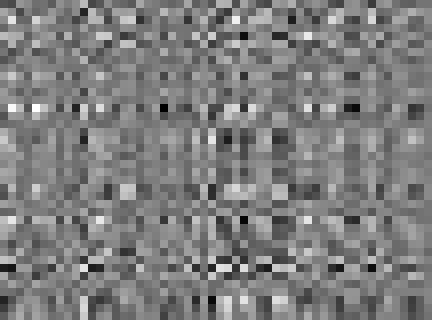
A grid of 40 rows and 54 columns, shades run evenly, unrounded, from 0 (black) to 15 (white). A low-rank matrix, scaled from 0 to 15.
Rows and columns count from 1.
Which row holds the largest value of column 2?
14
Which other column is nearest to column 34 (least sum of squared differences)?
12
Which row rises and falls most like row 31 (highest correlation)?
7
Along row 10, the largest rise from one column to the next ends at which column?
32
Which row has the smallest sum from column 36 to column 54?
38
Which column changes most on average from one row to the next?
27
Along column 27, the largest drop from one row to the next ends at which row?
34
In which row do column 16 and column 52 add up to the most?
2
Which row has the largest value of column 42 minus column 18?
3
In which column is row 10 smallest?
31
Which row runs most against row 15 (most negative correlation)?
35
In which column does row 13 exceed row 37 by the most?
39
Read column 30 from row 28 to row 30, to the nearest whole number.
10 9 7
